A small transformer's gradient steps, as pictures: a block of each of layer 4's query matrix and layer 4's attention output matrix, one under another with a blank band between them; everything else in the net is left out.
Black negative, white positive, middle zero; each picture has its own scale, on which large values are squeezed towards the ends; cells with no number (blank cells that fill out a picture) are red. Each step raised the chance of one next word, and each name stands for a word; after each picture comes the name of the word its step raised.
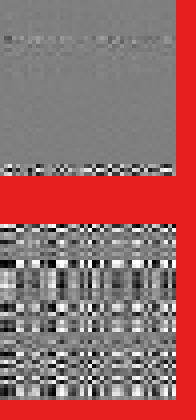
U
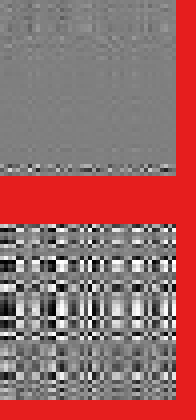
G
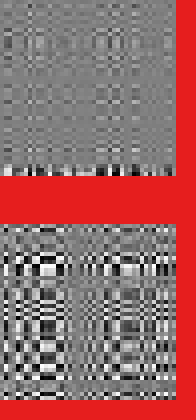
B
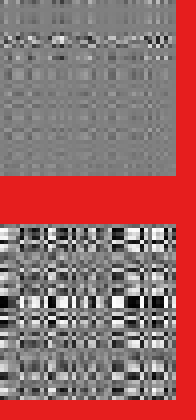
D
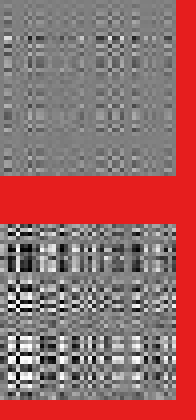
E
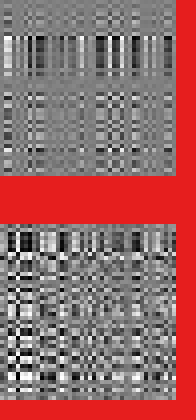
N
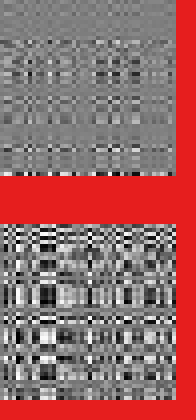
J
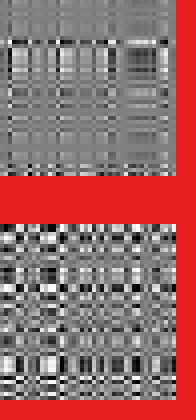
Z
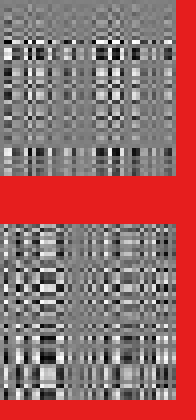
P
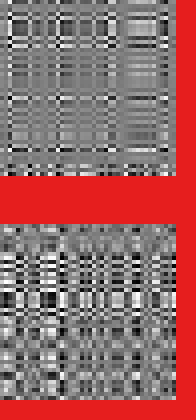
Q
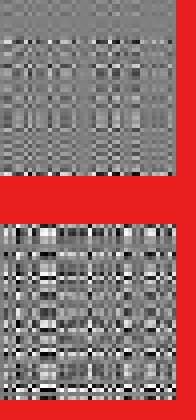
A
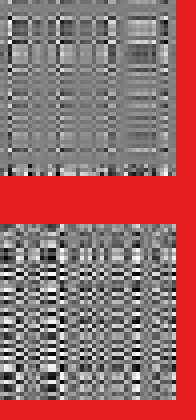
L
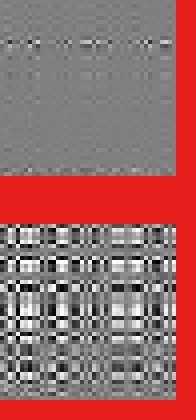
G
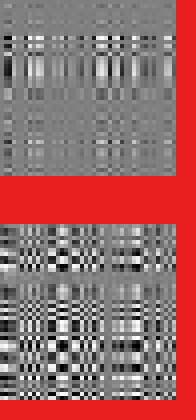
B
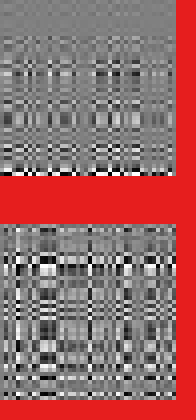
B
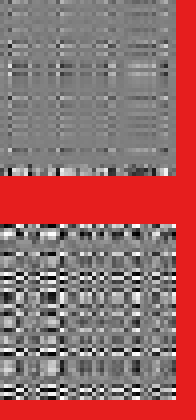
A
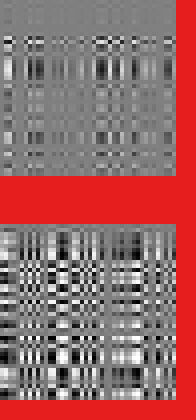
P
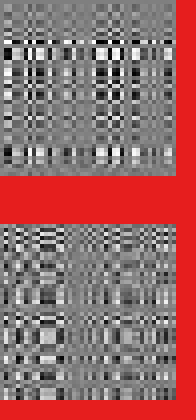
J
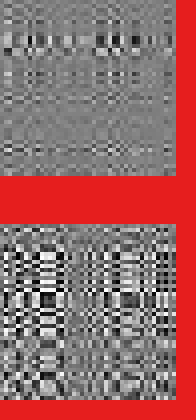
Q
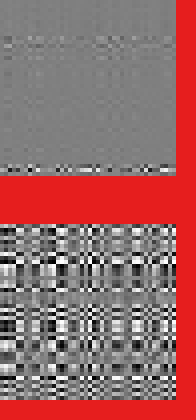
B
